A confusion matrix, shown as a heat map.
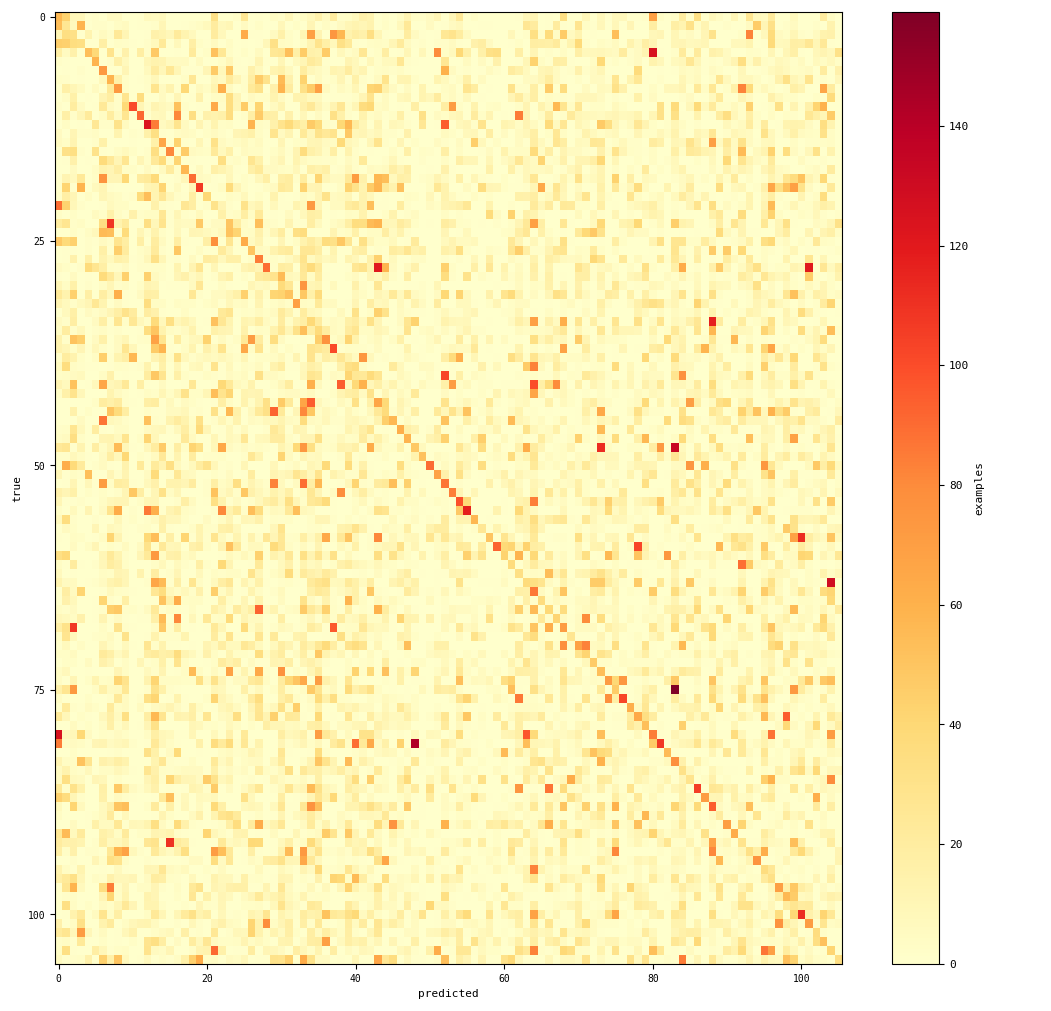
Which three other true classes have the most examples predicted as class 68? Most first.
70, 37, 34
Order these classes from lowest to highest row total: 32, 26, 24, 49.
32, 49, 24, 26
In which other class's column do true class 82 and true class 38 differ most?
41
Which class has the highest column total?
64
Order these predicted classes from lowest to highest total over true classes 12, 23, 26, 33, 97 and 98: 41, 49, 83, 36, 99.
36, 49, 41, 83, 99
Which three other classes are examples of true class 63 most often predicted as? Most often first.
104, 13, 14
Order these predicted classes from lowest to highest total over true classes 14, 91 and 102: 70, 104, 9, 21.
104, 9, 70, 21
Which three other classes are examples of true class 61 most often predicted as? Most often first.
92, 93, 22
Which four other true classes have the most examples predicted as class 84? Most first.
105, 40, 28, 70
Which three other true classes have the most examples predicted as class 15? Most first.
92, 87, 85
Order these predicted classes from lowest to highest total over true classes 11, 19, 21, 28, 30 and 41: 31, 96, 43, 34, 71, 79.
71, 79, 31, 96, 34, 43
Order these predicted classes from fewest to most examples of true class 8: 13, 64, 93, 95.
95, 64, 13, 93
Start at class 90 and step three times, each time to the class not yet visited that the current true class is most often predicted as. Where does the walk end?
52
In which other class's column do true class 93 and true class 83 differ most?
88
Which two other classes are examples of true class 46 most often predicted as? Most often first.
73, 19
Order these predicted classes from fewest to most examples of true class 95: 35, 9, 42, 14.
9, 42, 14, 35
